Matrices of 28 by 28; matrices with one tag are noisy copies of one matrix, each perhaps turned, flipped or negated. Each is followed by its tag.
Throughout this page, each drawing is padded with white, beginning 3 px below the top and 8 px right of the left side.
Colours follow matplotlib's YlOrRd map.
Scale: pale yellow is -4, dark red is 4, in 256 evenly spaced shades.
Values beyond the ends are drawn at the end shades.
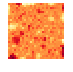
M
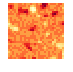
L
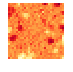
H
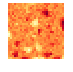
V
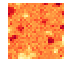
H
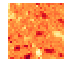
L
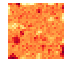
M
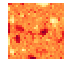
V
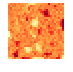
V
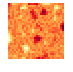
V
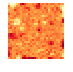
M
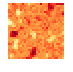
L
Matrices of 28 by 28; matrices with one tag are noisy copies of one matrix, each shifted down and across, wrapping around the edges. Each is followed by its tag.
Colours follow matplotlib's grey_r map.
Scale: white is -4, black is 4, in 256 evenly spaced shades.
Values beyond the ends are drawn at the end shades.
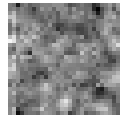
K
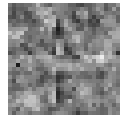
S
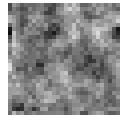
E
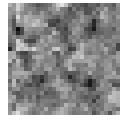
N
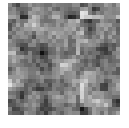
N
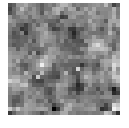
N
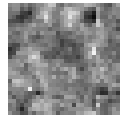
E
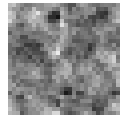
E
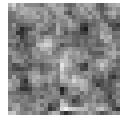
N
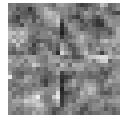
S
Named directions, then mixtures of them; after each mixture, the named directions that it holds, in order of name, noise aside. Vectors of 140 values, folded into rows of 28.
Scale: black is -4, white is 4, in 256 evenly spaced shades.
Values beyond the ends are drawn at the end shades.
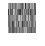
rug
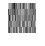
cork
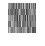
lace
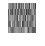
lace, rug.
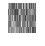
cork, lace.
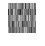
rug.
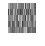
lace, rug.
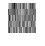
cork.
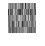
rug.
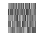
lace, rug.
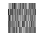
cork, rug.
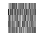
cork, lace, rug.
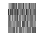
cork, lace, rug.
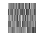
lace, rug.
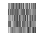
lace.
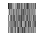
cork, rug.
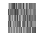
cork, lace.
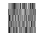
cork, lace.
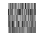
rug.
